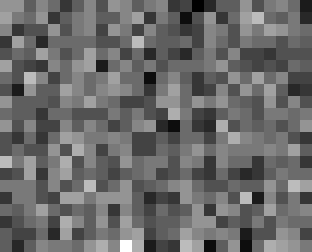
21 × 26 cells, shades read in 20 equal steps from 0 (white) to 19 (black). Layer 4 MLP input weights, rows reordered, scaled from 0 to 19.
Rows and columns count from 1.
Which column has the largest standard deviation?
21
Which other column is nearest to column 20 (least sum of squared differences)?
24
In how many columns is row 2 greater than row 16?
14
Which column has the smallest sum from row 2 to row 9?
8
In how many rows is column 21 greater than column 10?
9
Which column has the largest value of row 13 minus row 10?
15
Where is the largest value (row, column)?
1, 17
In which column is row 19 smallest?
6
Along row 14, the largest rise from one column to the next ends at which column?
7
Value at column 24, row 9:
13
